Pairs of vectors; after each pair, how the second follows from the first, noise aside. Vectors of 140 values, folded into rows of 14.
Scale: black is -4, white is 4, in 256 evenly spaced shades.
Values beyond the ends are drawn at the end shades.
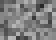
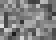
reversed.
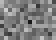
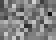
wrapped around.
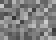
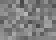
wrapped around, shrunk.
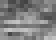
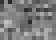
reversed, negated, partly zeroed.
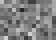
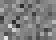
wrapped around, negated, partly zeroed.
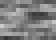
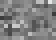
reversed, negated, partly zeroed.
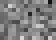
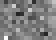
reversed, negated, partly zeroed.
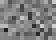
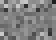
wrapped around, partly zeroed.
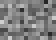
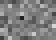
wrapped around, partly zeroed.
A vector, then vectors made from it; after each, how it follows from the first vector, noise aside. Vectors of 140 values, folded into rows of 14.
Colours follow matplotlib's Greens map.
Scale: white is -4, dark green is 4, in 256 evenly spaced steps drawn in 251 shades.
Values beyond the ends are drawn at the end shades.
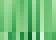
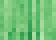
shrunk.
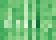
wrapped around, negated.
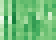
wrapped around, negated.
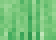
shrunk.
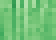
reversed, negated, shrunk.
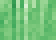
reversed, negated, shrunk.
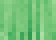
shrunk.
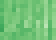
wrapped around, negated, shrunk.
